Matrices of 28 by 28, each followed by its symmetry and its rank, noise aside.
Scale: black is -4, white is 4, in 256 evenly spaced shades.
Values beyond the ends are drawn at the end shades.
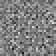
antisymmetric, rank eight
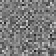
symmetric, rank eight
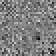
symmetric, rank six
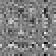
antisymmetric, rank four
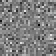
no symmetry, rank six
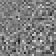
symmetric, rank six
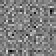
symmetric, rank six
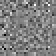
antisymmetric, rank six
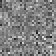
no symmetry, rank eight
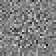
antisymmetric, rank eight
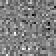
antisymmetric, rank eight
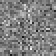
no symmetry, rank eight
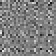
antisymmetric, rank four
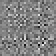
symmetric, rank four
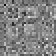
symmetric, rank six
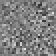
antisymmetric, rank six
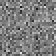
no symmetry, rank eight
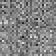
no symmetry, rank six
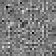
symmetric, rank six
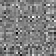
antisymmetric, rank four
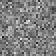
no symmetry, rank eight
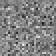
no symmetry, rank six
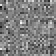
no symmetry, rank six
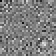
symmetric, rank six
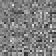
no symmetry, rank four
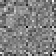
symmetric, rank four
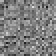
no symmetry, rank four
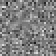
antisymmetric, rank eight
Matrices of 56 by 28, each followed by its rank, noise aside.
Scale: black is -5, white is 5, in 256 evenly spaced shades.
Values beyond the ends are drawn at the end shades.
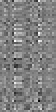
three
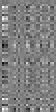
two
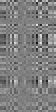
one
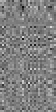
three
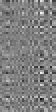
two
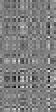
two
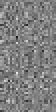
four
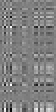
one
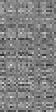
three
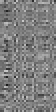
four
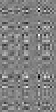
two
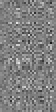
four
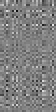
two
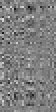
four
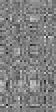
four
